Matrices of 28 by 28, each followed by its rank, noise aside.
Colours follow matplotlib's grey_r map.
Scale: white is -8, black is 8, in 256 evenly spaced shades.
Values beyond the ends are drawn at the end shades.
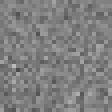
eight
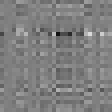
two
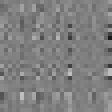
two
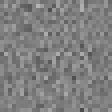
six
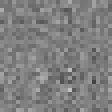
four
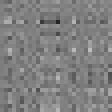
three
